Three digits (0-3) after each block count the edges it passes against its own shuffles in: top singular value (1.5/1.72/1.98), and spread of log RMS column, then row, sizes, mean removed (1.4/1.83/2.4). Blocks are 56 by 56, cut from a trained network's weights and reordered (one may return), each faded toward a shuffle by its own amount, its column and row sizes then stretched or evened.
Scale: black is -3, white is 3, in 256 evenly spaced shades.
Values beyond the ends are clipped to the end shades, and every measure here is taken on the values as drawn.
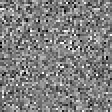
0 1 2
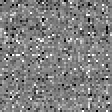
0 2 1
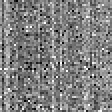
2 0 1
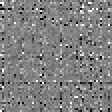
1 3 2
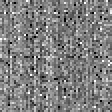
1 1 0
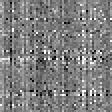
3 2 3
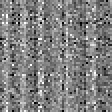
3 2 2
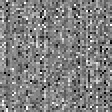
1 2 0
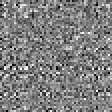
3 1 3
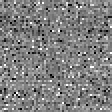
0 0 2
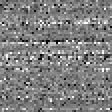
1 0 3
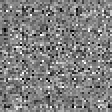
1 2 3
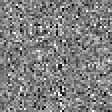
1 2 1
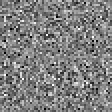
0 1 1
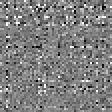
1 2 3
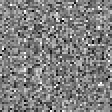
2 1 0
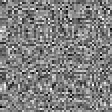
3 1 1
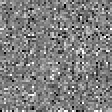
1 2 2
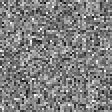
1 0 0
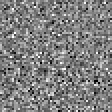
1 0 2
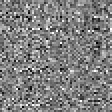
2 1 2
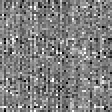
2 1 2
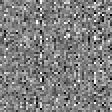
1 3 1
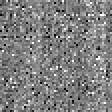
0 0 0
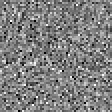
1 0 0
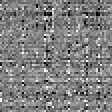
2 3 1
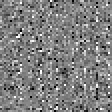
1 3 1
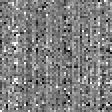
2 2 1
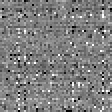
0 1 2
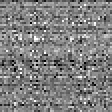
2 2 2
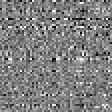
3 1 3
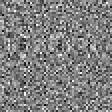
3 2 1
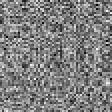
3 0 1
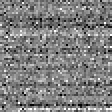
3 0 2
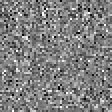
0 0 1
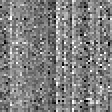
3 3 1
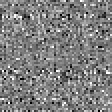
1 0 3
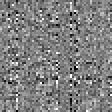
1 3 2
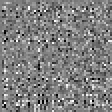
1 3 3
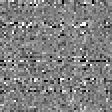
1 2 3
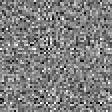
2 0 2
